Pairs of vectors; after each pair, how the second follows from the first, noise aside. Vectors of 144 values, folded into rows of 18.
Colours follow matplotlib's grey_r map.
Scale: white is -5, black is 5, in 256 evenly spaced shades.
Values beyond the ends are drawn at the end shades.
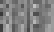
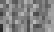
copied.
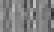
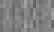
negated, shrunk.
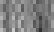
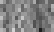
copied.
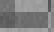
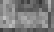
negated.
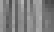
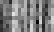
reversed, scaled up.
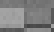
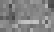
wrapped around, negated, partly zeroed.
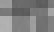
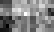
negated, scaled up.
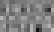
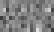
negated.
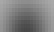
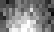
negated, scaled up.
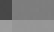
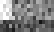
negated, scaled up.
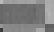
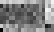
scaled up.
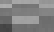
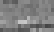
wrapped around, negated, partly zeroed.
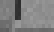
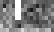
negated, scaled up.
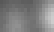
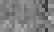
wrapped around, negated, partly zeroed.
